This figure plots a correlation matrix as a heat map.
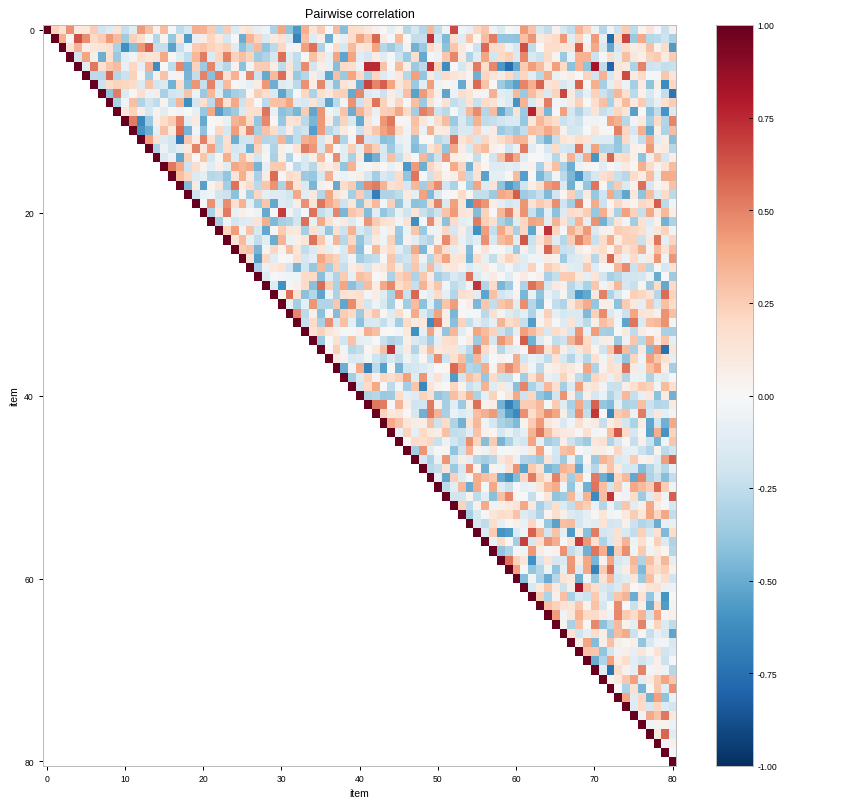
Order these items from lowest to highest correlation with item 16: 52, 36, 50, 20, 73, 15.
73, 20, 52, 50, 36, 15
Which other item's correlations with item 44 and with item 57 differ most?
72
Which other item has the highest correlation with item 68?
61
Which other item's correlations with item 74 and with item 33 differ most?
5
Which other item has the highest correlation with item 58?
59
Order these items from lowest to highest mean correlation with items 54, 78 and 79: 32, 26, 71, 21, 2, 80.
21, 26, 80, 2, 32, 71
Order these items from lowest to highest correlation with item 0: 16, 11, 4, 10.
10, 11, 16, 4
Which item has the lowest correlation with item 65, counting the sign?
54
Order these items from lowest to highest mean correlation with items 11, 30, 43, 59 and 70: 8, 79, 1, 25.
79, 25, 1, 8
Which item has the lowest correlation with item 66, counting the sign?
80
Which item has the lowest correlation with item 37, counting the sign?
41
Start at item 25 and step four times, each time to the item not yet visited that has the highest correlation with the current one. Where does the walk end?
47
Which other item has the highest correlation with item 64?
22
